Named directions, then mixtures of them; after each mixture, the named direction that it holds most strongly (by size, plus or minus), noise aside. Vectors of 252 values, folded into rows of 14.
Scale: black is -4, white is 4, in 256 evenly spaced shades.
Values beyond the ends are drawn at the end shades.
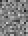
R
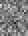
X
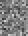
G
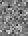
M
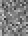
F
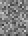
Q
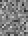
R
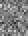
X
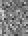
F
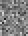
G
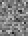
M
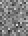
F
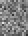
X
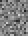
R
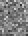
F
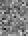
G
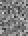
G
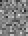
R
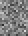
Q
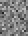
Q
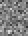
M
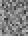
F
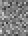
Q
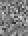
Q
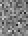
F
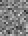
M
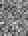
X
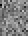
X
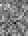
X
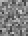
M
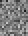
R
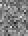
X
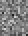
G
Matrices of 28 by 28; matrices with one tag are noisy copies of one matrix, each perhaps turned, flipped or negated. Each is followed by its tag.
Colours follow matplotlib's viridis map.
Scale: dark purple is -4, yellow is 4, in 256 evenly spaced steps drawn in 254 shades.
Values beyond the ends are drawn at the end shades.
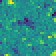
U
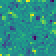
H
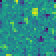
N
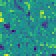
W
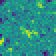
U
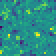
H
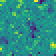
U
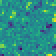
W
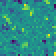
W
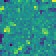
W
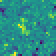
U
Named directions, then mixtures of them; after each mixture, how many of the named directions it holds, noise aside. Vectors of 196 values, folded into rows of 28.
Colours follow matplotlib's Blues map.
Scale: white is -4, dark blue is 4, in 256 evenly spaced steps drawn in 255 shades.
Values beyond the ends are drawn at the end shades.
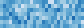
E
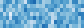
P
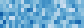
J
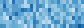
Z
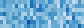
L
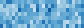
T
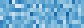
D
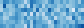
four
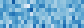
four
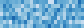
two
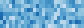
one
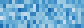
four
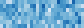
one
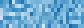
two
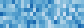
four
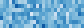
two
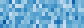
three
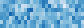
two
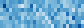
four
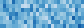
two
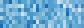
four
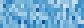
three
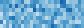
two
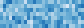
three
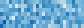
two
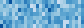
four
